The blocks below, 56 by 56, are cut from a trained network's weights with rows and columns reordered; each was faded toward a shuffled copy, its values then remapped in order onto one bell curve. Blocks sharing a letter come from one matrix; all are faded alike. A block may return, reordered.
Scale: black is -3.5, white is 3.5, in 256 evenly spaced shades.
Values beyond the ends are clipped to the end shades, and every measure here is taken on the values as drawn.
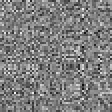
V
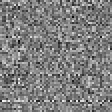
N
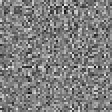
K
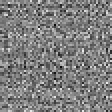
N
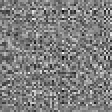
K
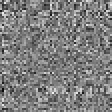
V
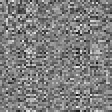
K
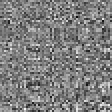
V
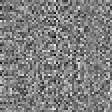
V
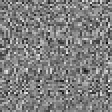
V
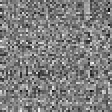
N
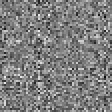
N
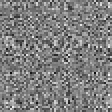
K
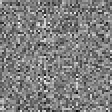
N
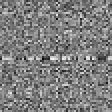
N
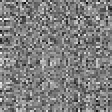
K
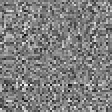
K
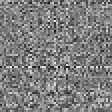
N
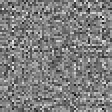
N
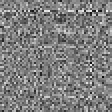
N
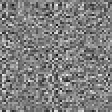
V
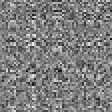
K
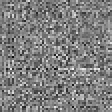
K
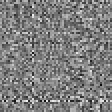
N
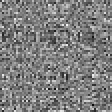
N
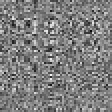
V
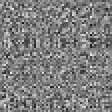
K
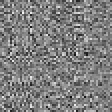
K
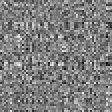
V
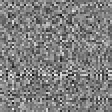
N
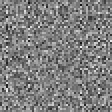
N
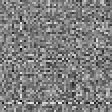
N
